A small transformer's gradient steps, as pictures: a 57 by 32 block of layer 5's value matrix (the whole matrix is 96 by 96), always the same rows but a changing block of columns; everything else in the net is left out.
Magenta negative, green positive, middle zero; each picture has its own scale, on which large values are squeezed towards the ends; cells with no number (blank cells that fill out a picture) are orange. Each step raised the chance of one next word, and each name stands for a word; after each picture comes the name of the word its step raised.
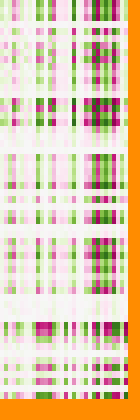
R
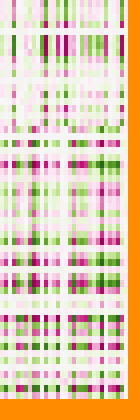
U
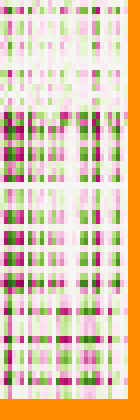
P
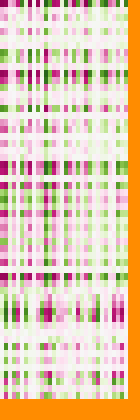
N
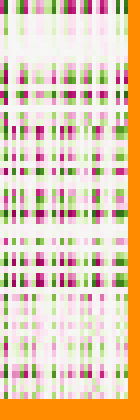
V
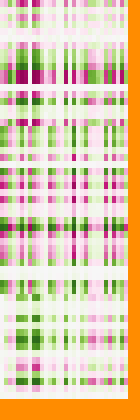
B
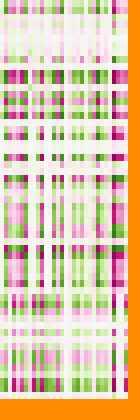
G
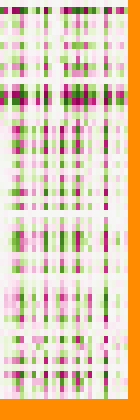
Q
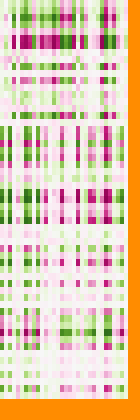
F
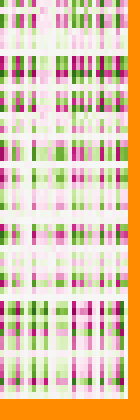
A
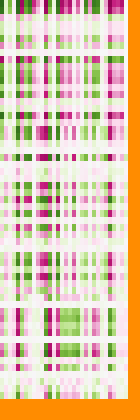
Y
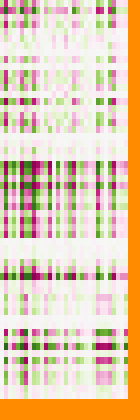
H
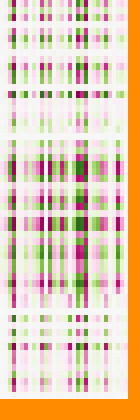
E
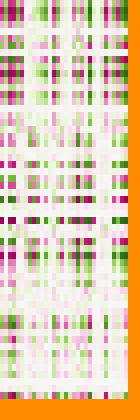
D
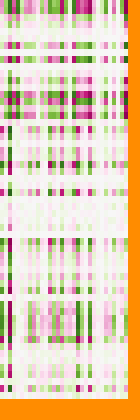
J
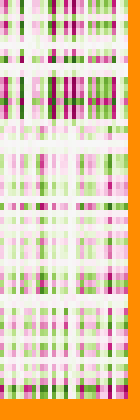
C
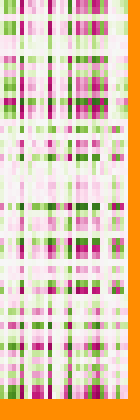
C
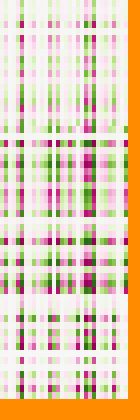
U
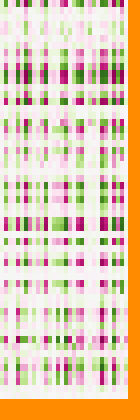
B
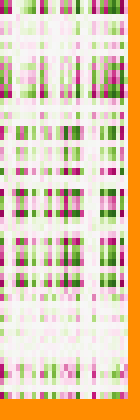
V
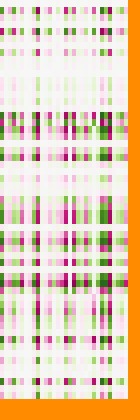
P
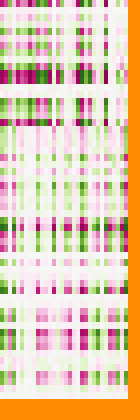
B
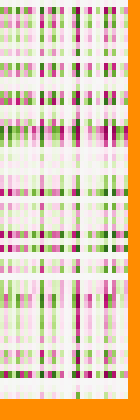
Q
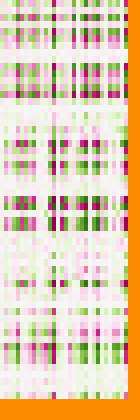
E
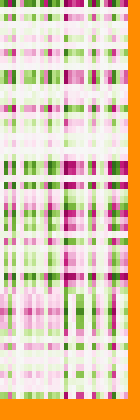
N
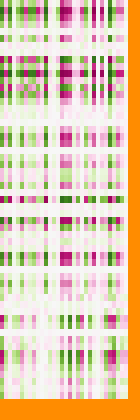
D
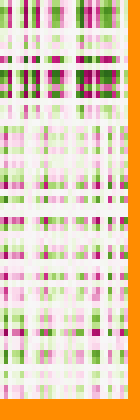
D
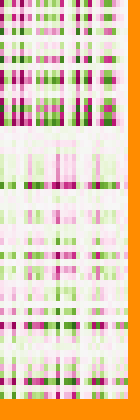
R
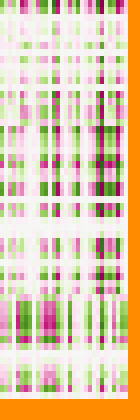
J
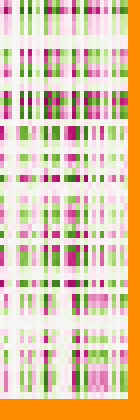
G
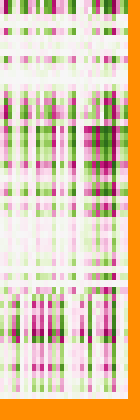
J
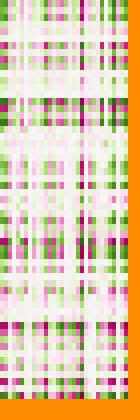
R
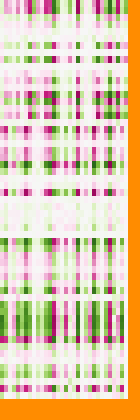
J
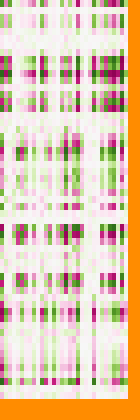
A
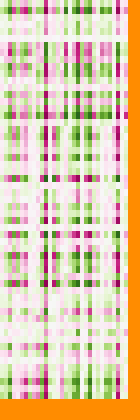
G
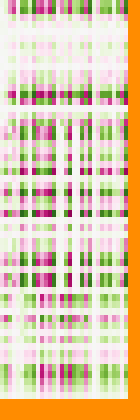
V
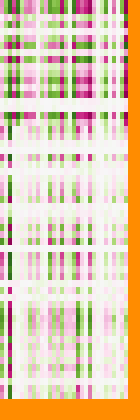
Y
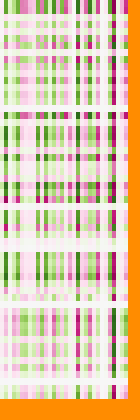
Y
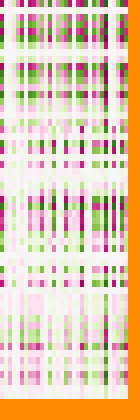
E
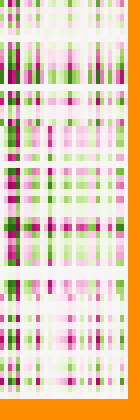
B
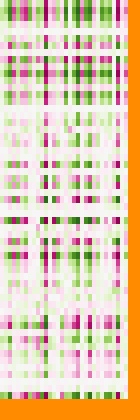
D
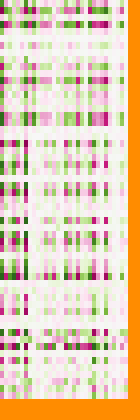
H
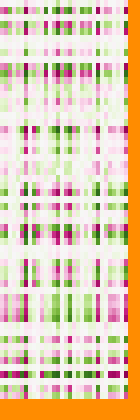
Q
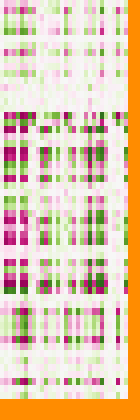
P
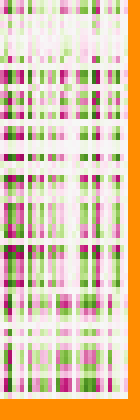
G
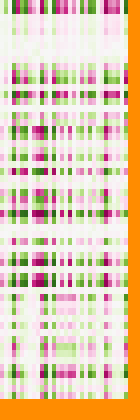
V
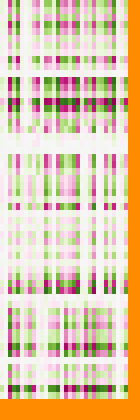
C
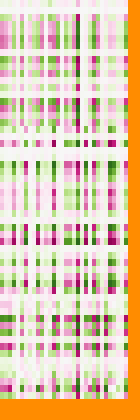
U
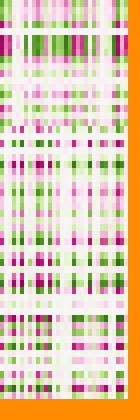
U
